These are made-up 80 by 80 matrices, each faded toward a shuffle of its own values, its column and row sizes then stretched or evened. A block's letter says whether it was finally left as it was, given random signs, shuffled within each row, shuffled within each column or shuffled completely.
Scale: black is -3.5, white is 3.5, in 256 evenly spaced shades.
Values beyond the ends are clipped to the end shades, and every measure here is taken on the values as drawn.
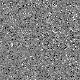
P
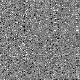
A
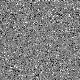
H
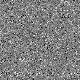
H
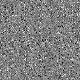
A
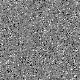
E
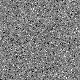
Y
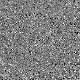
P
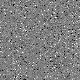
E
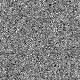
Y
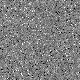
Y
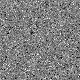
Y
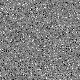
H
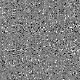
A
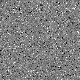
H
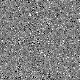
P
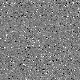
H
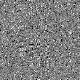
A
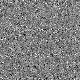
H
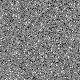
Y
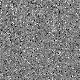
E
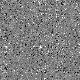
P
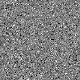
P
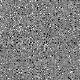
A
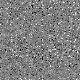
P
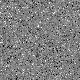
Y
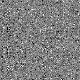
A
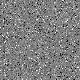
E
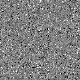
P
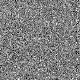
E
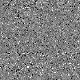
P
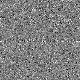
H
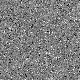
Y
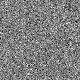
Y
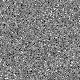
Y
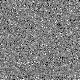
H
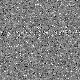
H
